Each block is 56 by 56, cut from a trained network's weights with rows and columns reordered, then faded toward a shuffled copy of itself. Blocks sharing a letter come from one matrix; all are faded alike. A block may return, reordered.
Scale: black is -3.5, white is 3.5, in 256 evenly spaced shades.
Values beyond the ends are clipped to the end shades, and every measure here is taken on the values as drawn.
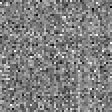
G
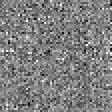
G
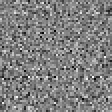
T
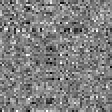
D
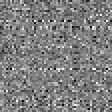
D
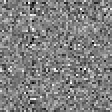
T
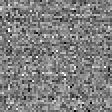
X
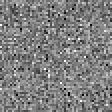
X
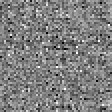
X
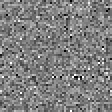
X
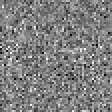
G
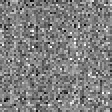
G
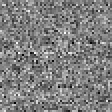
T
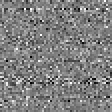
D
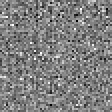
G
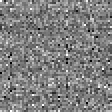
X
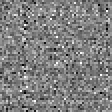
X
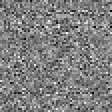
T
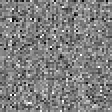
G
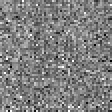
G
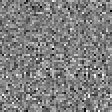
T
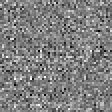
T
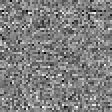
T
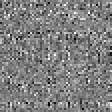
D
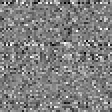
D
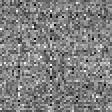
X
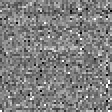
X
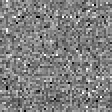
X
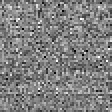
X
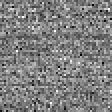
X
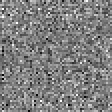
T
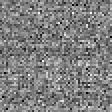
X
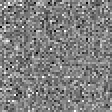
G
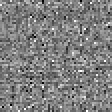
X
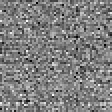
X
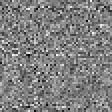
T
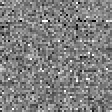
X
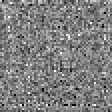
X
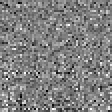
D
